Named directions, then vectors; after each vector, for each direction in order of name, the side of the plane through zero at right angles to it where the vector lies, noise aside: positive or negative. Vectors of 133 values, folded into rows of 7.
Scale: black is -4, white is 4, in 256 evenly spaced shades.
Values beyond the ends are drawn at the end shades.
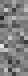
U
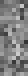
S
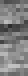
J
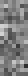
negative, negative, negative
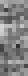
negative, negative, negative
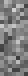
negative, positive, negative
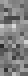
negative, negative, negative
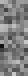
negative, negative, negative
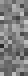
negative, negative, negative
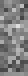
negative, positive, negative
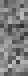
positive, negative, positive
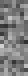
positive, positive, positive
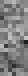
negative, positive, positive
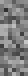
negative, negative, negative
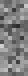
positive, negative, positive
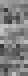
negative, negative, negative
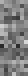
negative, negative, negative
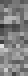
positive, positive, positive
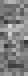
negative, positive, positive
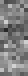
positive, negative, negative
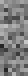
negative, negative, negative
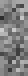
negative, negative, positive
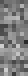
positive, positive, positive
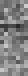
positive, negative, positive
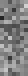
positive, negative, positive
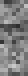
positive, negative, positive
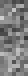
positive, positive, negative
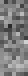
positive, negative, negative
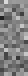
negative, positive, positive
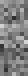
negative, negative, negative
